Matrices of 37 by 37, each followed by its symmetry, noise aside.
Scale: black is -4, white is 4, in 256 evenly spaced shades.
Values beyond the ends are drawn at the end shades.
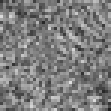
symmetric across the other diagonal.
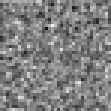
antisymmetric.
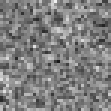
no symmetry.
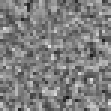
antisymmetric.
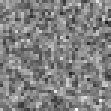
no symmetry.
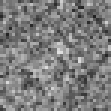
symmetric across the other diagonal.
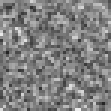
symmetric across the other diagonal.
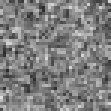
antisymmetric.
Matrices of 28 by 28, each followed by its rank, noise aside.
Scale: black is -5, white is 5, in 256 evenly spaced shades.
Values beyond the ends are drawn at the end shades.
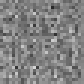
six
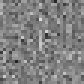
seven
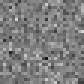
seven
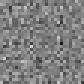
five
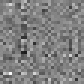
four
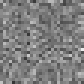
six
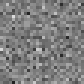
six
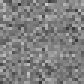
six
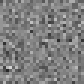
seven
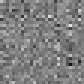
four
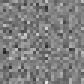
five
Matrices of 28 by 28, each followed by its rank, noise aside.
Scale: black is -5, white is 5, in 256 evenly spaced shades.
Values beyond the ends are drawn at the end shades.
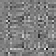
three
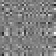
two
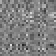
four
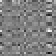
two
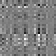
two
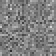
six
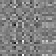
three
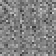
six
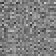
six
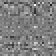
four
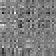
three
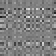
two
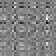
two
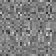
four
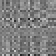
two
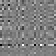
two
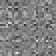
four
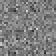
six
